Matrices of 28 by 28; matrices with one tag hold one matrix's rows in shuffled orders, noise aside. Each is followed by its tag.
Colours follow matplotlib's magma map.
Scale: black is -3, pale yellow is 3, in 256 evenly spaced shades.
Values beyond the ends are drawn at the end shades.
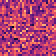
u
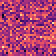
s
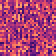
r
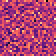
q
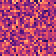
q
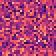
q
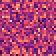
q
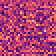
s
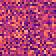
r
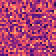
u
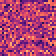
s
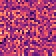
r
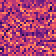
s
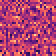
r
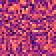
u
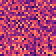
r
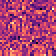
u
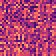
r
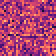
s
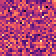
u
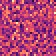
q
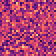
q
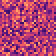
q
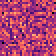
u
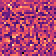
q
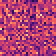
r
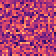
q
